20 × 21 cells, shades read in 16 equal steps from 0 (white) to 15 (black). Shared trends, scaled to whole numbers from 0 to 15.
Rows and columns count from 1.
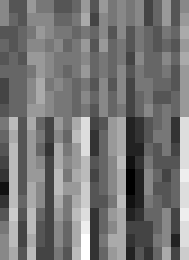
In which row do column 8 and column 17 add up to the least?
15
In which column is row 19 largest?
20
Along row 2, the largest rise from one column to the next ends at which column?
11
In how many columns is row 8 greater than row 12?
10
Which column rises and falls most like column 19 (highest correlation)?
1
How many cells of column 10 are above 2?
13
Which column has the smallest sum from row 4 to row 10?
21
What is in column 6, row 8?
7
